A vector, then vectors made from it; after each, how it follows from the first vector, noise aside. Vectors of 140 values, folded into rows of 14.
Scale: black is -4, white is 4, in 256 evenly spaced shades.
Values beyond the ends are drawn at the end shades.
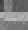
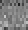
wrapped around, negated, partly zeroed.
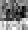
wrapped around, scaled up.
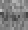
negated, partly zeroed.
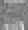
wrapped around, negated, partly zeroed.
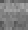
wrapped around, shrunk.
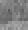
wrapped around, shrunk.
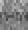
negated, partly zeroed.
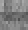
negated, shrunk.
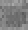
wrapped around, shrunk.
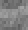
wrapped around, shrunk.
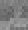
wrapped around, shrunk.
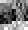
wrapped around, scaled up.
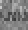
negated, partly zeroed.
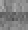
negated, shrunk.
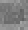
wrapped around, shrunk.
